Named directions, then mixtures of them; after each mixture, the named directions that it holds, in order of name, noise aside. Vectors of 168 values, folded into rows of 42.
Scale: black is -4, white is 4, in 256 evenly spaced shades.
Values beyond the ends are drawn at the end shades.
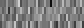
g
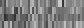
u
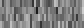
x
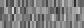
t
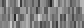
g, t, x.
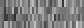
u.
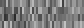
u.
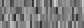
x.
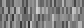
g, t, x.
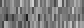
u, x.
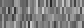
g, t.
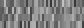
g, t.
